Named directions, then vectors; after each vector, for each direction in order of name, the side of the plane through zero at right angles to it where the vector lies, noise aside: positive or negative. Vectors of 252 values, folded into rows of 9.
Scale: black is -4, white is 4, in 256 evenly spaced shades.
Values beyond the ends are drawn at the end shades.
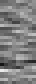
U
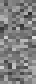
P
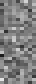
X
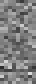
negative, negative, negative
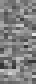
negative, positive, negative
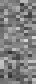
positive, negative, positive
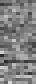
positive, positive, positive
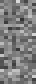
negative, positive, negative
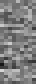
negative, positive, negative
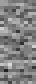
negative, negative, negative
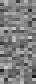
negative, negative, positive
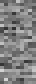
positive, positive, negative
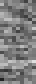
positive, negative, negative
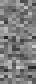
negative, negative, negative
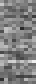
positive, negative, negative
